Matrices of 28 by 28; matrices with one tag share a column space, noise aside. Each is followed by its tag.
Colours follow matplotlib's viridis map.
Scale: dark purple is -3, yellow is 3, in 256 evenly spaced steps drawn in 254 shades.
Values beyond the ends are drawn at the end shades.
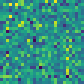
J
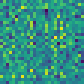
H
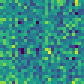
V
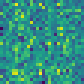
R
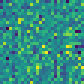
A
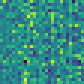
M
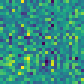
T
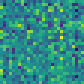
J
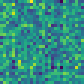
T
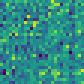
R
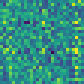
V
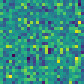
V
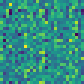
H
